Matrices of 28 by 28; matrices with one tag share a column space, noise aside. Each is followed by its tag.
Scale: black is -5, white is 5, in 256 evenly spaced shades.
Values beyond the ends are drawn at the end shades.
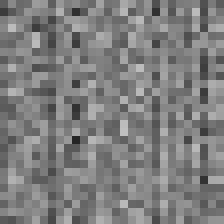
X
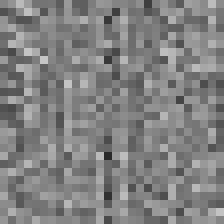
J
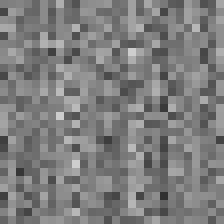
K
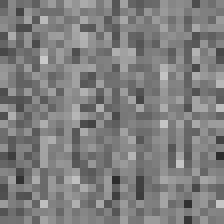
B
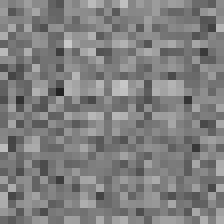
K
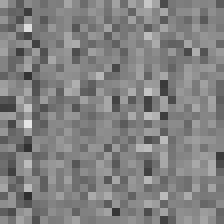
K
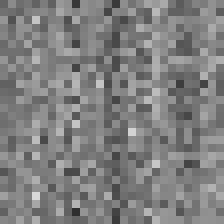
J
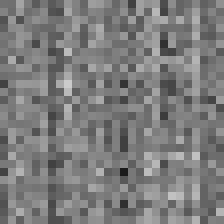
J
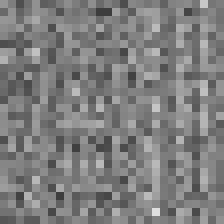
K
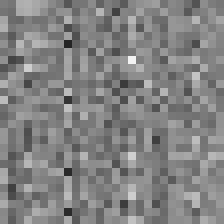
J
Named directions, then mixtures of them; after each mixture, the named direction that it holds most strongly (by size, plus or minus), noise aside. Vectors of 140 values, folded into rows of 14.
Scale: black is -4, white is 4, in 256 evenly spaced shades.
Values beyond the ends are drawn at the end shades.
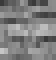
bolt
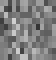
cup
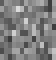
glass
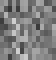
cup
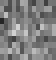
cup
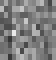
glass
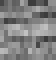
bolt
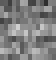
bolt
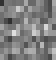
glass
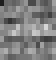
bolt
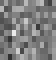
glass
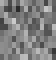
cup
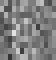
cup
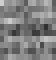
bolt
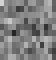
glass
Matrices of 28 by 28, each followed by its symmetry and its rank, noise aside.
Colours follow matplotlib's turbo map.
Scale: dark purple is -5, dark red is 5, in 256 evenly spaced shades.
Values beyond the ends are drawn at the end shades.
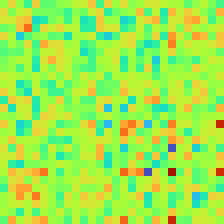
symmetric, rank five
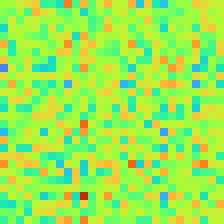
antisymmetric, rank four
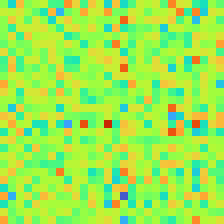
no symmetry, rank four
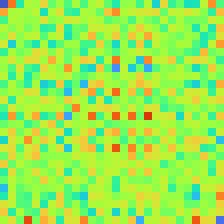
symmetric, rank three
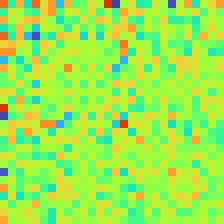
symmetric, rank five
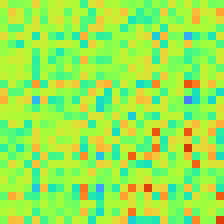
symmetric, rank three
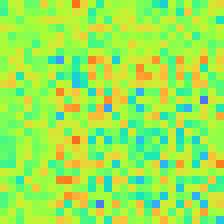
symmetric, rank four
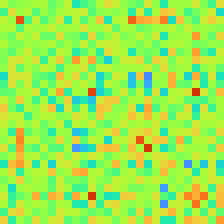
symmetric, rank four
